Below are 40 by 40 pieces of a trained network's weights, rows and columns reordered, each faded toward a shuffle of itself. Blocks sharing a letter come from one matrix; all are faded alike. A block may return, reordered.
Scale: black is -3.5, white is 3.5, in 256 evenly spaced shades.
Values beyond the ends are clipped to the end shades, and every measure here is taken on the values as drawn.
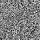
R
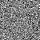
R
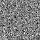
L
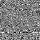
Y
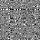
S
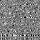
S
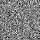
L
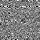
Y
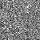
L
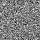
R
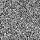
R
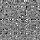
S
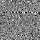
Y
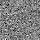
L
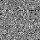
Y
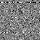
Y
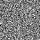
R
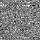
Y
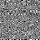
Y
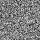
R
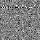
S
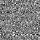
Y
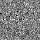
Y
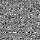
Y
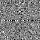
Y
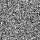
R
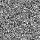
R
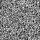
R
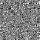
Y
